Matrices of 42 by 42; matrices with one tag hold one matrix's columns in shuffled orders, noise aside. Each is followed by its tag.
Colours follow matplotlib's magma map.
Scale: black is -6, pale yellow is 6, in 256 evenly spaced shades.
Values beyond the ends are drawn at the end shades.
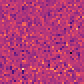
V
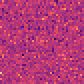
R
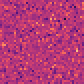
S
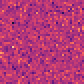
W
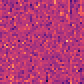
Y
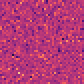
R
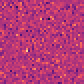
S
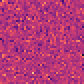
R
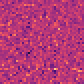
V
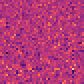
V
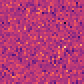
W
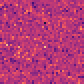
W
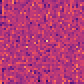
Y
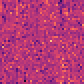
Y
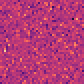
S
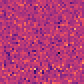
V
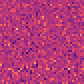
V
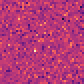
S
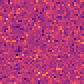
R
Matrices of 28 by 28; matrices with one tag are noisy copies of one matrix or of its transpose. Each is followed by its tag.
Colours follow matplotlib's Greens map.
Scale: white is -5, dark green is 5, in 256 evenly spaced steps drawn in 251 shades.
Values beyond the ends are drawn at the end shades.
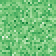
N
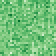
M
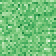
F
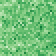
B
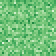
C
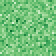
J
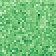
B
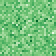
J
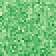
B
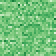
F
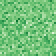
J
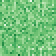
F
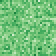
N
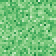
N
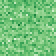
C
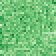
M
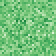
J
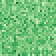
F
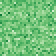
C
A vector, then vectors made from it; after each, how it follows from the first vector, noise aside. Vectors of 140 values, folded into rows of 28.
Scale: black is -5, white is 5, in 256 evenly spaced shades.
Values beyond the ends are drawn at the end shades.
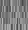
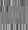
partly zeroed.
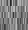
reversed.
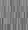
negated, shrunk.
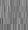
negated, shrunk.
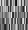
reversed, scaled up.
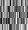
wrapped around, negated, scaled up.
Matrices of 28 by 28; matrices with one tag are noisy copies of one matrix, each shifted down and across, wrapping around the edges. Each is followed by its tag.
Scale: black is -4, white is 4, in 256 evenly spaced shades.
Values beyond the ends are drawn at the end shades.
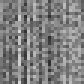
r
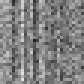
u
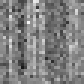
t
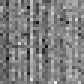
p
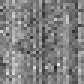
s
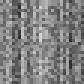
s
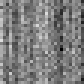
p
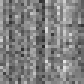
s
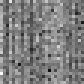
r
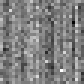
p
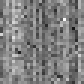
s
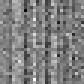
u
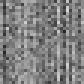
r
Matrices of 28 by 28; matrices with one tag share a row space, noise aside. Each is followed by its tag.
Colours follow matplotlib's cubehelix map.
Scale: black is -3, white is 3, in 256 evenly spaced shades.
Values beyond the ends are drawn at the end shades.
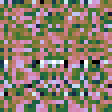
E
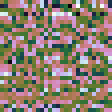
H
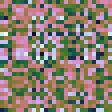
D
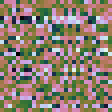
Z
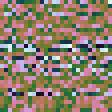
H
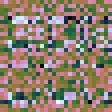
D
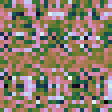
E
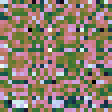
D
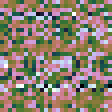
H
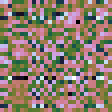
D
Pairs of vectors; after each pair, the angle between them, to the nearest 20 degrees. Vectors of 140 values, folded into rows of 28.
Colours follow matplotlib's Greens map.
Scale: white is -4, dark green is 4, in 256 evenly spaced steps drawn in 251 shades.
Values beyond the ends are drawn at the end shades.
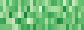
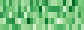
160 degrees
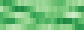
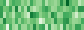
80 degrees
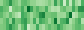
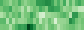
140 degrees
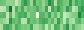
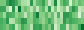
140 degrees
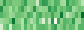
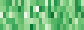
80 degrees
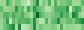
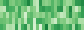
120 degrees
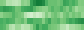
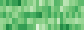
140 degrees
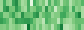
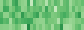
20 degrees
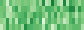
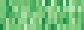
160 degrees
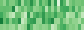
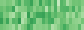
20 degrees
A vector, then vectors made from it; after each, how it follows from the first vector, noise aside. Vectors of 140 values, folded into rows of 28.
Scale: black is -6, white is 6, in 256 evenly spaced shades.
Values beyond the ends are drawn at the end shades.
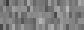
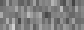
wrapped around, negated.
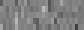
reversed, partly zeroed.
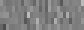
reversed, negated, partly zeroed.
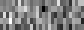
wrapped around, negated, scaled up.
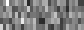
negated, scaled up.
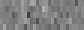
reversed, partly zeroed.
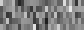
wrapped around, negated, scaled up.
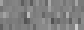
reversed, negated, partly zeroed.
